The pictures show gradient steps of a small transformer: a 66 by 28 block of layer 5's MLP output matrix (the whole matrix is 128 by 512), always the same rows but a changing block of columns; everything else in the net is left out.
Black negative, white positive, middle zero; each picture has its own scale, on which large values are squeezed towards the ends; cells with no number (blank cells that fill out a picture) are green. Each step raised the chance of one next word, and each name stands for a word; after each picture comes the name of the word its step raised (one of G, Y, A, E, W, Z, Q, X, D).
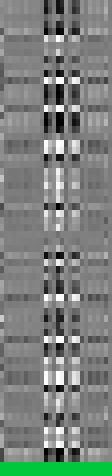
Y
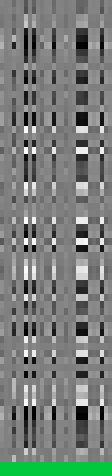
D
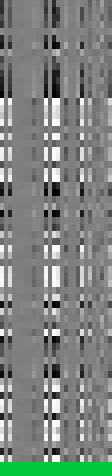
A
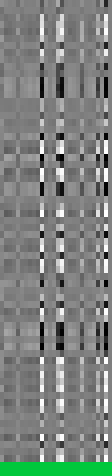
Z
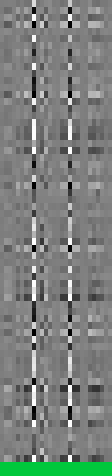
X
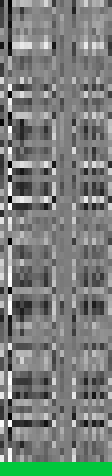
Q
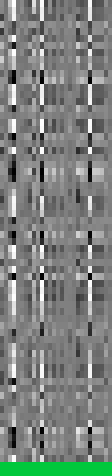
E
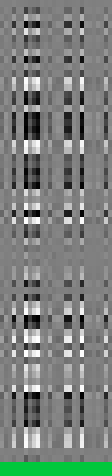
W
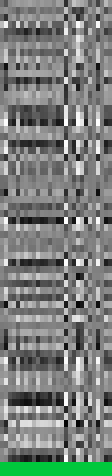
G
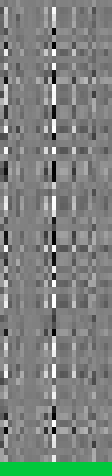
E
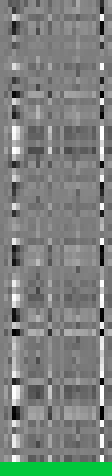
X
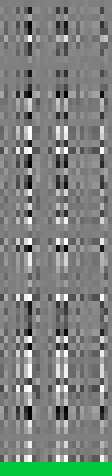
X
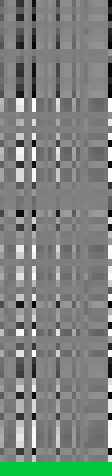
A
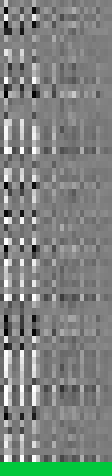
X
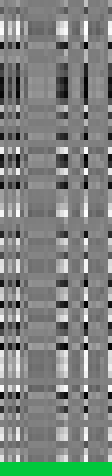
Z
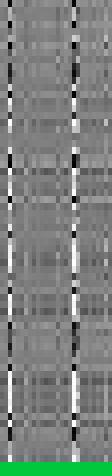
Q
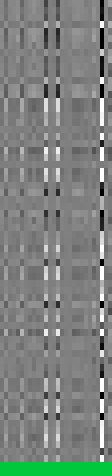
A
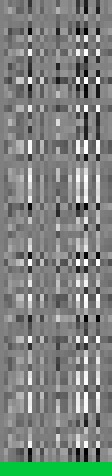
Y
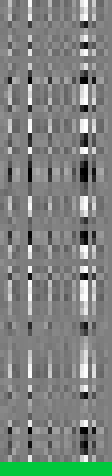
E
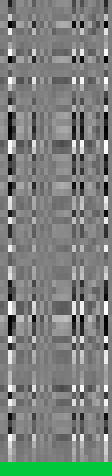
W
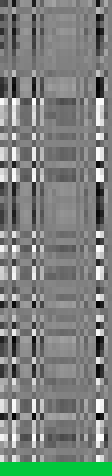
A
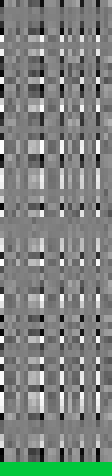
Y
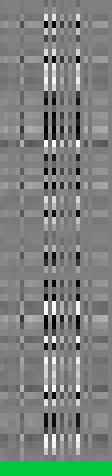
W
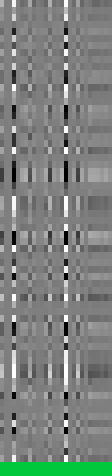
E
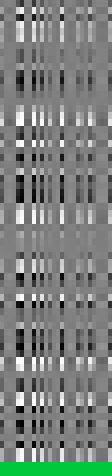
G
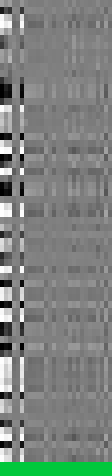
Z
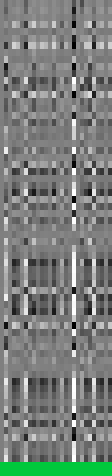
Q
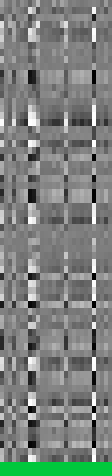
G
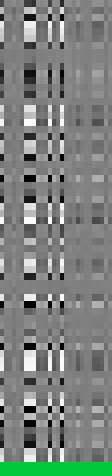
G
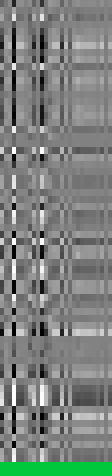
D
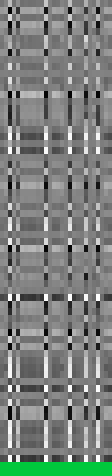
X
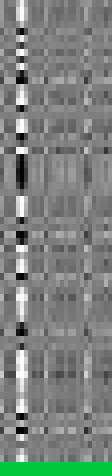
E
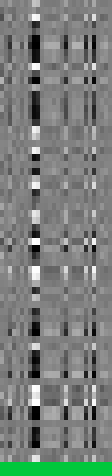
D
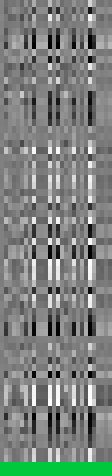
D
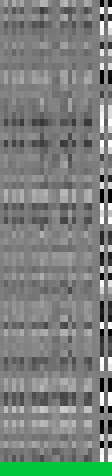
G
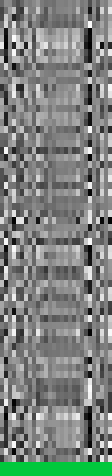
D
